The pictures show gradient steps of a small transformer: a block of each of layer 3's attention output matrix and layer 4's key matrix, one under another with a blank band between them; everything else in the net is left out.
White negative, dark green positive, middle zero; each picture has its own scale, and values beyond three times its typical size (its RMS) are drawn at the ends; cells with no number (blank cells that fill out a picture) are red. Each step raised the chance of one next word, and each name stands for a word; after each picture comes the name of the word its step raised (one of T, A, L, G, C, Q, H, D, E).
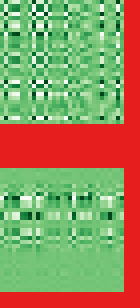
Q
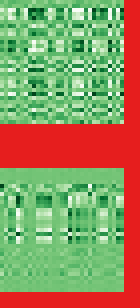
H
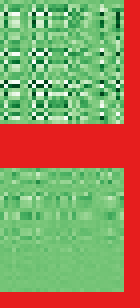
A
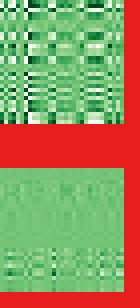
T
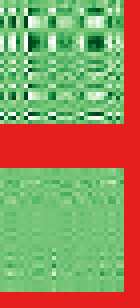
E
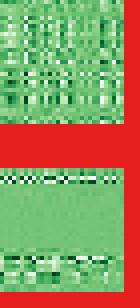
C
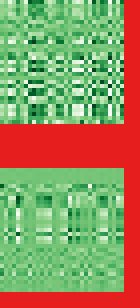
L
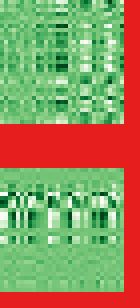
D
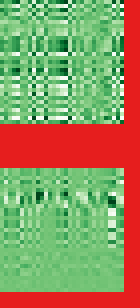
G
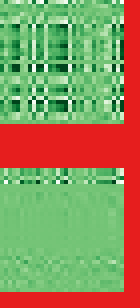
D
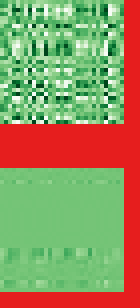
H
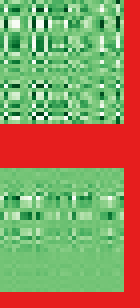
E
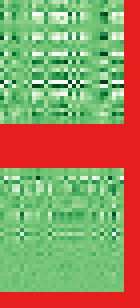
A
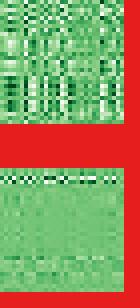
G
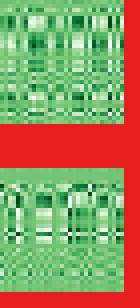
E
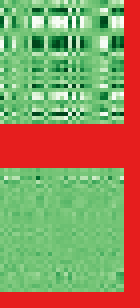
E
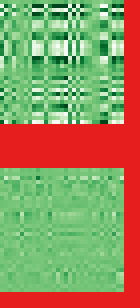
T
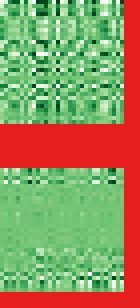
L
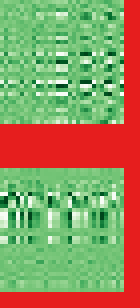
A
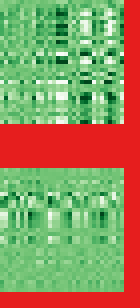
C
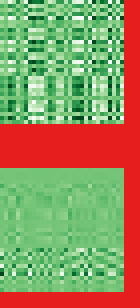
G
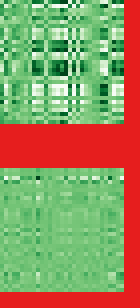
G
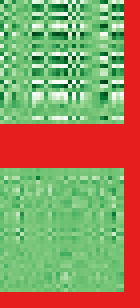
Q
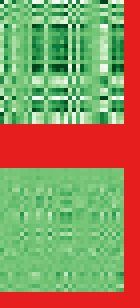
D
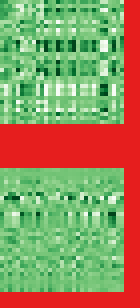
G
